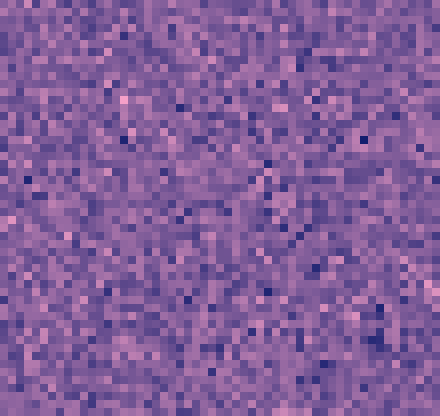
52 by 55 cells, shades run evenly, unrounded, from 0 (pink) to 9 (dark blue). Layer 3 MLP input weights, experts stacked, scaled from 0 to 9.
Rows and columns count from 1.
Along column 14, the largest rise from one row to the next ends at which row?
12
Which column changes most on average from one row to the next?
14
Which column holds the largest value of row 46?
41
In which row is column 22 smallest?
18
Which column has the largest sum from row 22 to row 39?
40
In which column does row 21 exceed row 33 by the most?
34
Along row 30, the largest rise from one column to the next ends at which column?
10
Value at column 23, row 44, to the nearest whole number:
7
